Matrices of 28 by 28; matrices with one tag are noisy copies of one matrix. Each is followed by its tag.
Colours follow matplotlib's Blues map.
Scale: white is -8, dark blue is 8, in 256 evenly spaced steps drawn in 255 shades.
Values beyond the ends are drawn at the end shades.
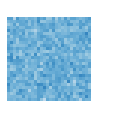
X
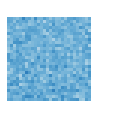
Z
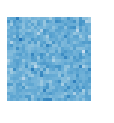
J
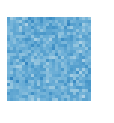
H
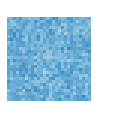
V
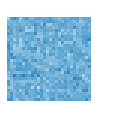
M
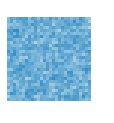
V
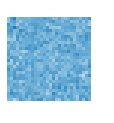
M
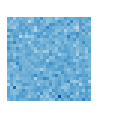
X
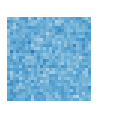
Z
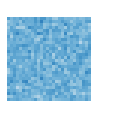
H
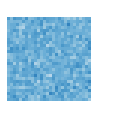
H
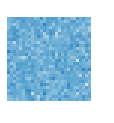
V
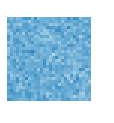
Z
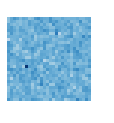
M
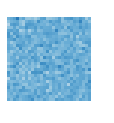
J
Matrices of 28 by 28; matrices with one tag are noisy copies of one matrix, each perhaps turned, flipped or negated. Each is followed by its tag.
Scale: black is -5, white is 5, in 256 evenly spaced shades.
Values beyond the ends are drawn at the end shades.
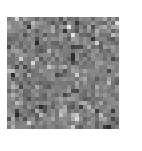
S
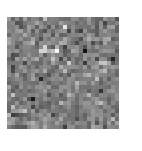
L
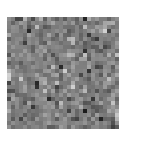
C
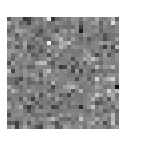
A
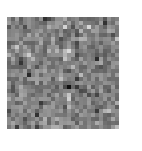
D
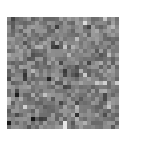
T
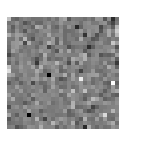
C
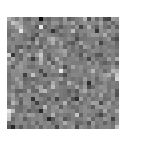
C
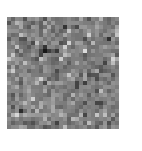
L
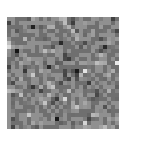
T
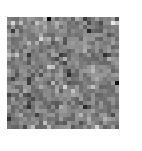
A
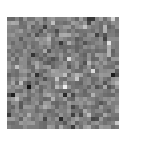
T
